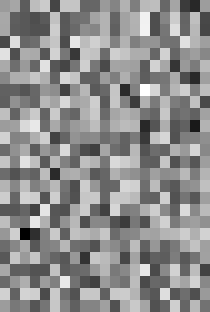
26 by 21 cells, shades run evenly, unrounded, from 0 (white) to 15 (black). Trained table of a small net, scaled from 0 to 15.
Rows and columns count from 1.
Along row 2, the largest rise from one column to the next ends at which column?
16
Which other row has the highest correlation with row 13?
24
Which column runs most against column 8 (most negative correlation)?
14
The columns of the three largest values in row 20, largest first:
3, 4, 7
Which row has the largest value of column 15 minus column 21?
11
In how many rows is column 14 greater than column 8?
10
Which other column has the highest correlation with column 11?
18
